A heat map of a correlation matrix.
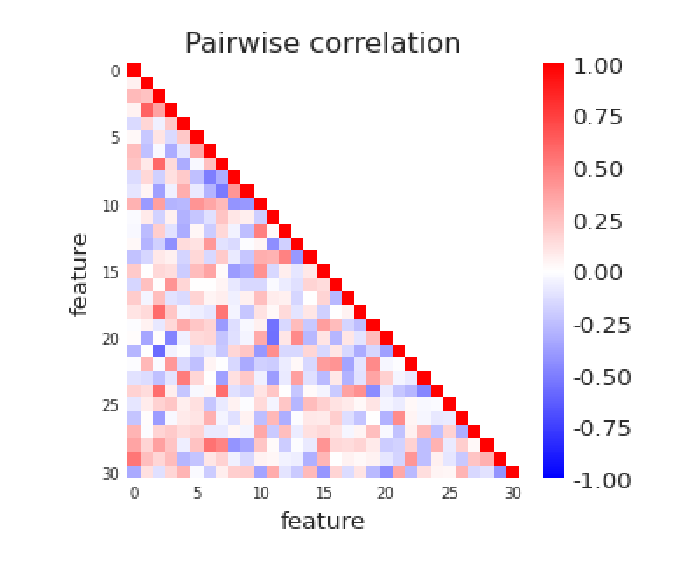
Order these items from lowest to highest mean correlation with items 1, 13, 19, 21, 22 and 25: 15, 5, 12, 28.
12, 5, 28, 15
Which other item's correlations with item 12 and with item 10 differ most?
6
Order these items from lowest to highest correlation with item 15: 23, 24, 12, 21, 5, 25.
23, 21, 24, 12, 25, 5
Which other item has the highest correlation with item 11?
21
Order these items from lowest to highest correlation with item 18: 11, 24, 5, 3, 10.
5, 11, 10, 3, 24
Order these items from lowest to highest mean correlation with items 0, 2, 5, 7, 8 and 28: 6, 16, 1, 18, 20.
20, 16, 1, 6, 18
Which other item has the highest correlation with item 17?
24
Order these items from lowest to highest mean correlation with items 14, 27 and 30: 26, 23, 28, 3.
28, 26, 23, 3
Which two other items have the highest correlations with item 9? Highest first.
8, 4
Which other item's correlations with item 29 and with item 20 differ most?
3
